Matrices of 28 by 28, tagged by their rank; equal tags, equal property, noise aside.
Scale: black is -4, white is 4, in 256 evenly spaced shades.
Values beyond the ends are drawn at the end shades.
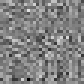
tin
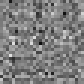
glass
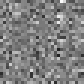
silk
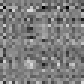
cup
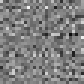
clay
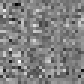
silk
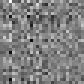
cup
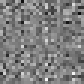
tin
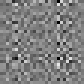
cup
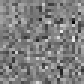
silk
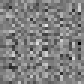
clay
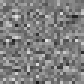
glass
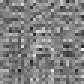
tin
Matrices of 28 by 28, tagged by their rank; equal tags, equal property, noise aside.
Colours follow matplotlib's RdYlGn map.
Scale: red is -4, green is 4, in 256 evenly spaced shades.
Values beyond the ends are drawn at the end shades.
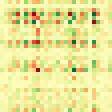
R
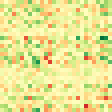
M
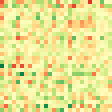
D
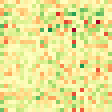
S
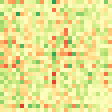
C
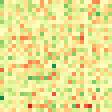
D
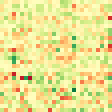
S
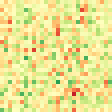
D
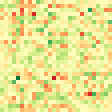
D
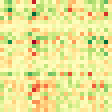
M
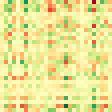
R
